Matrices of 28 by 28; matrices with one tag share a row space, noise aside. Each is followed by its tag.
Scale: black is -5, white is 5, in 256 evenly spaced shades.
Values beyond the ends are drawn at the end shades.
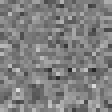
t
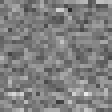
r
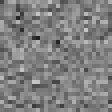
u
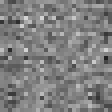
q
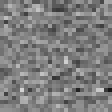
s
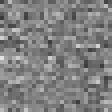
q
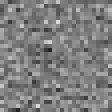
u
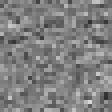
q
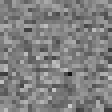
s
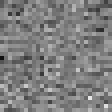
q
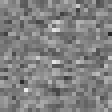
s
